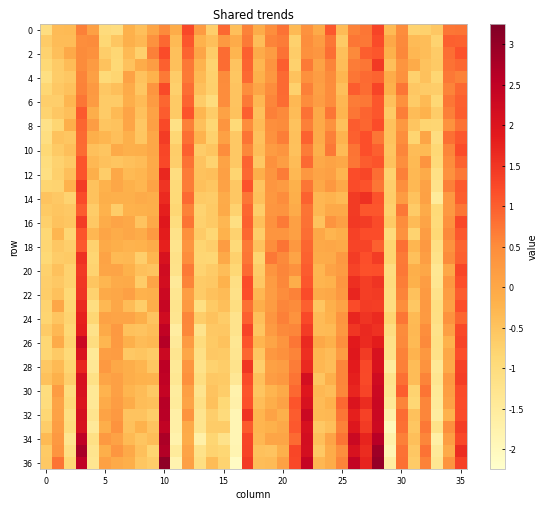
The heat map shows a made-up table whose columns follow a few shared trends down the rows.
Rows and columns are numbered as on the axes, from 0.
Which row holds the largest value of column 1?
36
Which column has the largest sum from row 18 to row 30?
10
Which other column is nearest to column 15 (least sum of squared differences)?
9
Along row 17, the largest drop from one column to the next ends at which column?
11
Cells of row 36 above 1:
9
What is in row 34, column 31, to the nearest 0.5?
-0.5
